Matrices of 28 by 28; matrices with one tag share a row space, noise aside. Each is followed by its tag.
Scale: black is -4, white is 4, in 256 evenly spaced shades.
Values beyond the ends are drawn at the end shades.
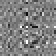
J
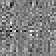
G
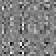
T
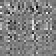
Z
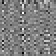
T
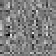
Z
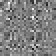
Z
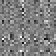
T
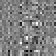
J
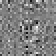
J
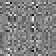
Z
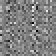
Z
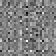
J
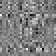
J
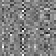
T
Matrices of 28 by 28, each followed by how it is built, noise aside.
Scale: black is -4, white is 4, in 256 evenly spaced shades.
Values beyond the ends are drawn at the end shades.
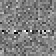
uneven rows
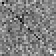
diagonal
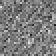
Hankel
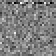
uneven rows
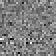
uneven rows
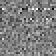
uneven rows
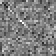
diagonal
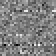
uneven rows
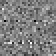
uneven rows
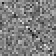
diagonal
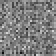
blocks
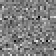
uneven rows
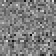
uneven rows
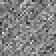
Hankel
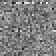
uneven rows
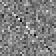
diagonal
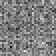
blocks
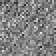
Hankel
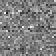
uneven rows
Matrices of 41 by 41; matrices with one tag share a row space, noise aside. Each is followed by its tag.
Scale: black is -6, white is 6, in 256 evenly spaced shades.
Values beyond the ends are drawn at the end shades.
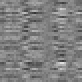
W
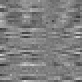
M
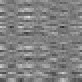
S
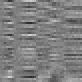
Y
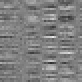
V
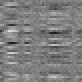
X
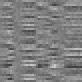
Y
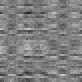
S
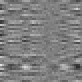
M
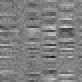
V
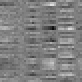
V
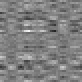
S
